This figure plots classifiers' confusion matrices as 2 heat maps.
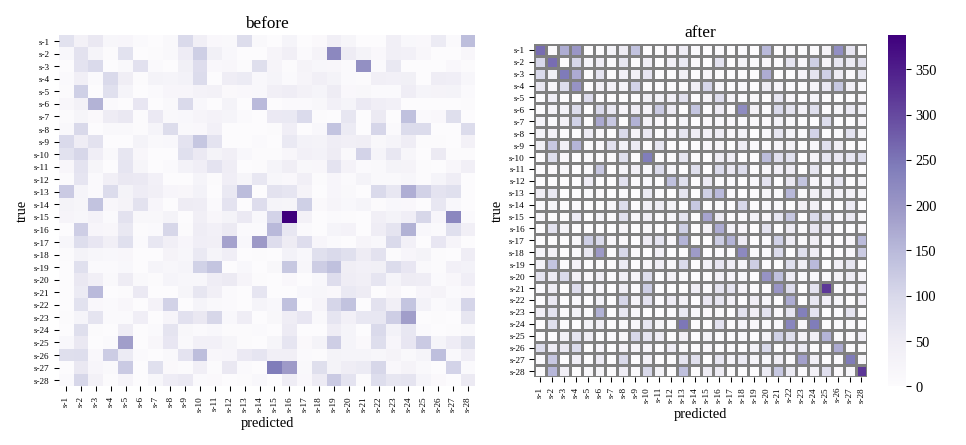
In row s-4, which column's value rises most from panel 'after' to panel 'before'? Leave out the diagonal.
s-10
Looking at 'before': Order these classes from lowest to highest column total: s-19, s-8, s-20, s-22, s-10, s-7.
s-7, s-8, s-20, s-22, s-10, s-19
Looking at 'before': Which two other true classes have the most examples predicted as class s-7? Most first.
s-27, s-17
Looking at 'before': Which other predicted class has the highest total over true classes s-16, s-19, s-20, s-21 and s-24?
s-2
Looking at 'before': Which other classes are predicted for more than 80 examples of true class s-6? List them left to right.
s-3, s-9, s-14
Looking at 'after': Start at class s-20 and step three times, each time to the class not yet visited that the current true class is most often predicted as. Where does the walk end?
s-9
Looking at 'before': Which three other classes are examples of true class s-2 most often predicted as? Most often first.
s-19, s-10, s-5
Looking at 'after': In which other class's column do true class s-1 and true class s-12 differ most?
s-4
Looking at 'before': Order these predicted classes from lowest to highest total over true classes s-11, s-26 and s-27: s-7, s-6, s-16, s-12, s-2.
s-6, s-7, s-12, s-2, s-16
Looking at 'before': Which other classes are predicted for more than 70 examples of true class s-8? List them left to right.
s-2, s-19, s-22, s-24, s-25, s-28
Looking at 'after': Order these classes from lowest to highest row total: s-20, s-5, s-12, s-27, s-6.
s-5, s-12, s-20, s-27, s-6
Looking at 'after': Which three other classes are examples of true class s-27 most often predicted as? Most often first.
s-23, s-2, s-8
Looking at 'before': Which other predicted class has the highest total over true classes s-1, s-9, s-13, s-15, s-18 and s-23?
s-16
